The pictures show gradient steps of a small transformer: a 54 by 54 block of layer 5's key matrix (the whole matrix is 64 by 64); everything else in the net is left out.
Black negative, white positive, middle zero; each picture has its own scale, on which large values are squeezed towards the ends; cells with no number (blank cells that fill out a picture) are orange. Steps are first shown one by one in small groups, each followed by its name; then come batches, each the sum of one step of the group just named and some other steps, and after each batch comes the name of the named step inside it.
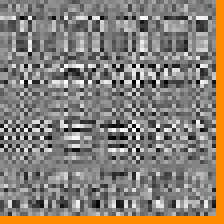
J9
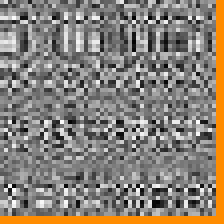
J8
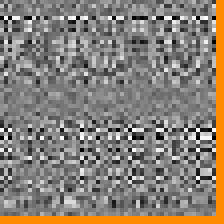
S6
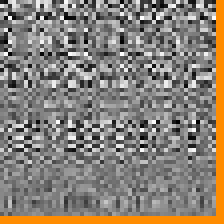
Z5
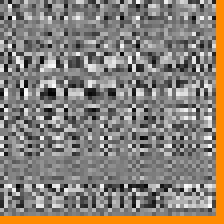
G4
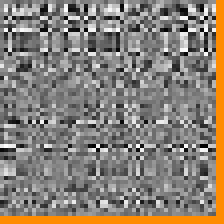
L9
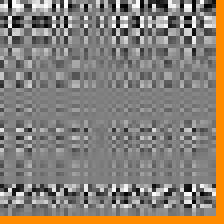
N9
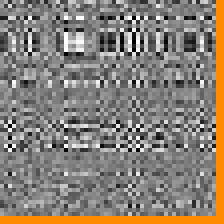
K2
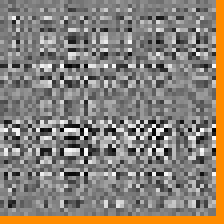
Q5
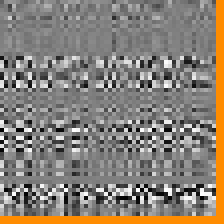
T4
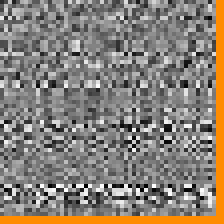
T4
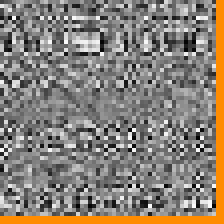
S6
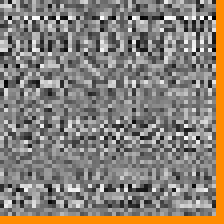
G4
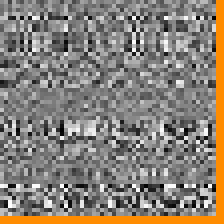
T4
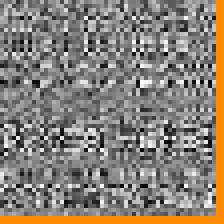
L9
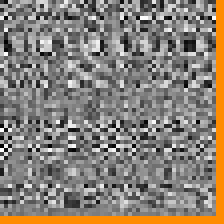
Z5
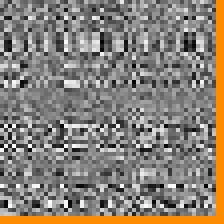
K2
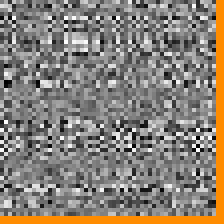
S6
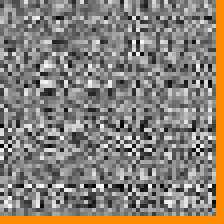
G4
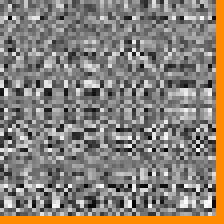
G4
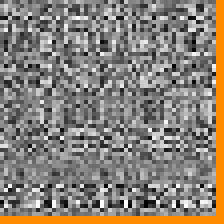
L9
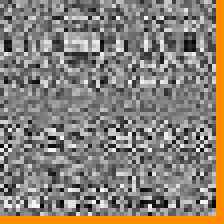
K2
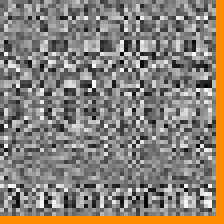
T4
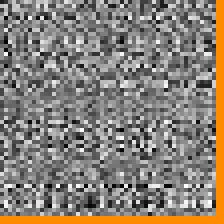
Z5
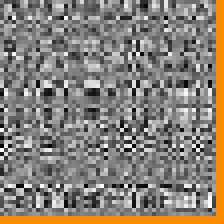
G4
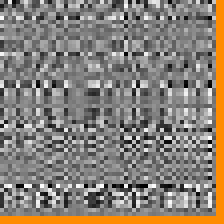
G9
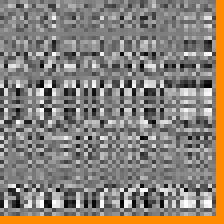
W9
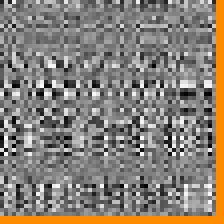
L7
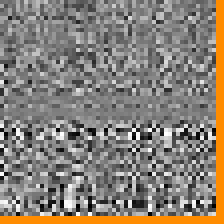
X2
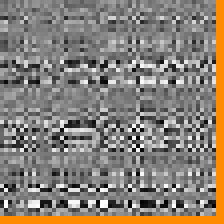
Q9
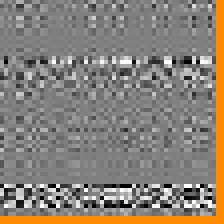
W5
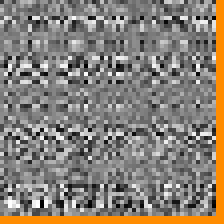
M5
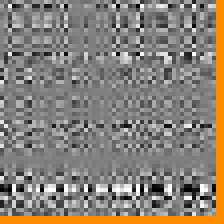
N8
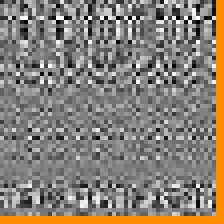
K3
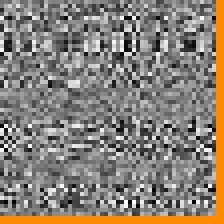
N8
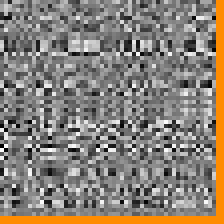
W9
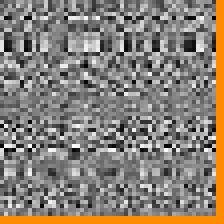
M5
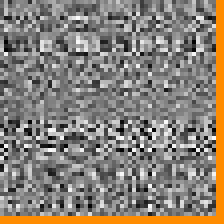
X2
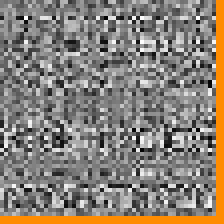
K3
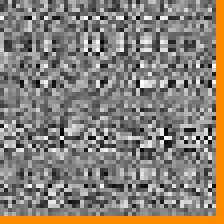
G9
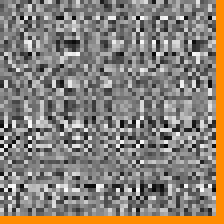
N8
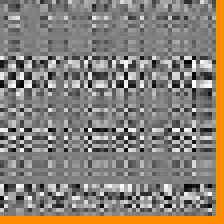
W5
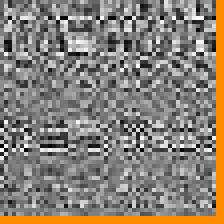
K3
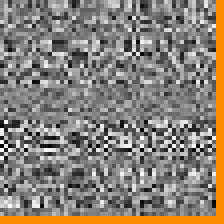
M5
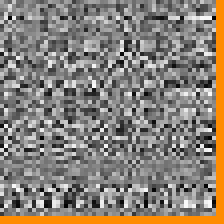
W9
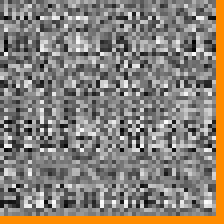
W9
